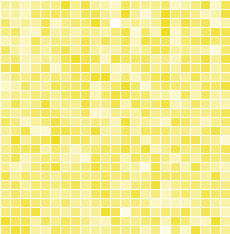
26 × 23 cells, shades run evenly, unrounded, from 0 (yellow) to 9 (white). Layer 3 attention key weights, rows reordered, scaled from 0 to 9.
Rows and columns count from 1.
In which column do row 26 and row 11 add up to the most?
17
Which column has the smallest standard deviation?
7
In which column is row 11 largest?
18
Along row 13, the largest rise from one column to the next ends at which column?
10
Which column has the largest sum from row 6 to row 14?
3
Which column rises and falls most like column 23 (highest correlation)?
13
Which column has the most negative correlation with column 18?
21
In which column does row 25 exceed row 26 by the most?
20
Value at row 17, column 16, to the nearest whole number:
6
